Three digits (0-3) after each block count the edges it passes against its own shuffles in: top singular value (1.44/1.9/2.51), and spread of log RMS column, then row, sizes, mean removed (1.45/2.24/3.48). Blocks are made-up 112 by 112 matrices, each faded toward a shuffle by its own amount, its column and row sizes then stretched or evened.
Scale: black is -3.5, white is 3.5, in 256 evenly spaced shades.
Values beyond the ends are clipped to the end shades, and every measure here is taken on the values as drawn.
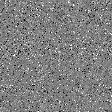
1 0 1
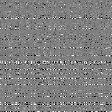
3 2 3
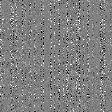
0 3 1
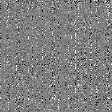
0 3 2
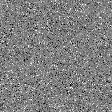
1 0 0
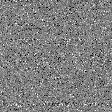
0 0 1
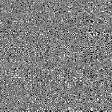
2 1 2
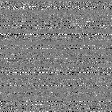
1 0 3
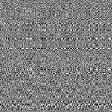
3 1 3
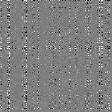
3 3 2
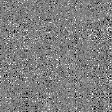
2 2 2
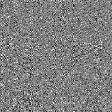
2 2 1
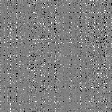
2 3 2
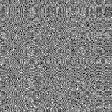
3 0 0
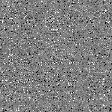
1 1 2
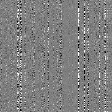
3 3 0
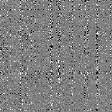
2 3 2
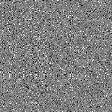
2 1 1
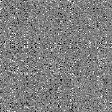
2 2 1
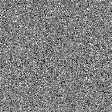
0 1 1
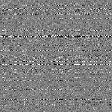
3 1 3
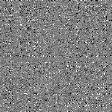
0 2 2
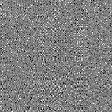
3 1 0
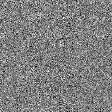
1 1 1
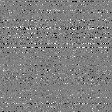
2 1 3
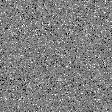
0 0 1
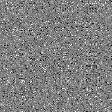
2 1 1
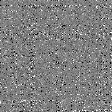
0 2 2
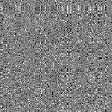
3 2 0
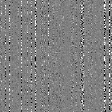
3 3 0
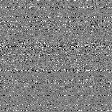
1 0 3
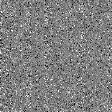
0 2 0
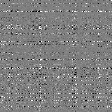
1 2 3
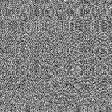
3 0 0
